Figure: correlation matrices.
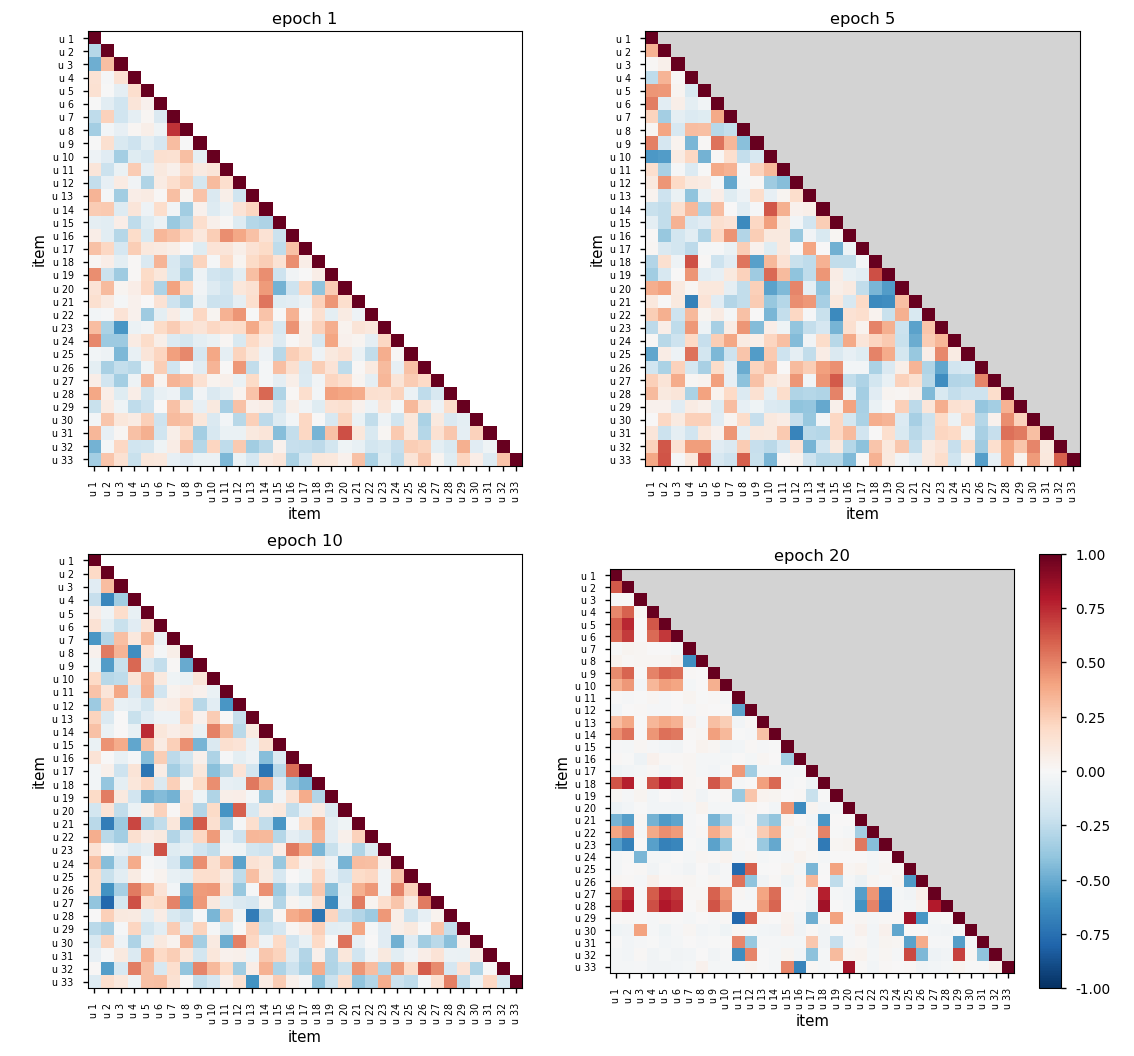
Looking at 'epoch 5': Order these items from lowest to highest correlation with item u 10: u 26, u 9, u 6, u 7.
u 9, u 6, u 7, u 26
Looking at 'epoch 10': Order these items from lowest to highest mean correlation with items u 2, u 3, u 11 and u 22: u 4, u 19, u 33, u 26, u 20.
u 4, u 20, u 26, u 33, u 19
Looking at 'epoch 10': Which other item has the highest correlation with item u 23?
u 6
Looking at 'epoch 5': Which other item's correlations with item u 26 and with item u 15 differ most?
u 28
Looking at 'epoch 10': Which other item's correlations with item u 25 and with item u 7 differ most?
u 1
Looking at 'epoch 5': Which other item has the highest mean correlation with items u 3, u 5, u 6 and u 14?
u 27
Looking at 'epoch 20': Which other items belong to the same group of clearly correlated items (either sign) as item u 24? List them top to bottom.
u 3, u 30
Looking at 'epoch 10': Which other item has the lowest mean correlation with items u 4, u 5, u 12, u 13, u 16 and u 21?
u 2
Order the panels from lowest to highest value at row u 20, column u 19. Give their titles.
epoch 5, epoch 10, epoch 20, epoch 1
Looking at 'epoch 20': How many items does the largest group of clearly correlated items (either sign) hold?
15
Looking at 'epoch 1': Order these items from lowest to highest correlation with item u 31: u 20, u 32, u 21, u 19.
u 32, u 21, u 19, u 20
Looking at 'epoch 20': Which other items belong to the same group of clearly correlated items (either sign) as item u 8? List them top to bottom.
u 7
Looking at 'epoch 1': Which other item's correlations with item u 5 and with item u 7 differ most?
u 8
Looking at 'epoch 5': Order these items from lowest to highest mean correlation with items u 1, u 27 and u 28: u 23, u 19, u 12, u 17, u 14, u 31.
u 23, u 17, u 19, u 14, u 12, u 31
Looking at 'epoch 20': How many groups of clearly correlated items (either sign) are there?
5
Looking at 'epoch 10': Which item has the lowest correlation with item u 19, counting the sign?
u 27
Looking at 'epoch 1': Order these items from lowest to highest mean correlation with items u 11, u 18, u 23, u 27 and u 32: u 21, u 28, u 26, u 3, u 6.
u 3, u 28, u 21, u 6, u 26
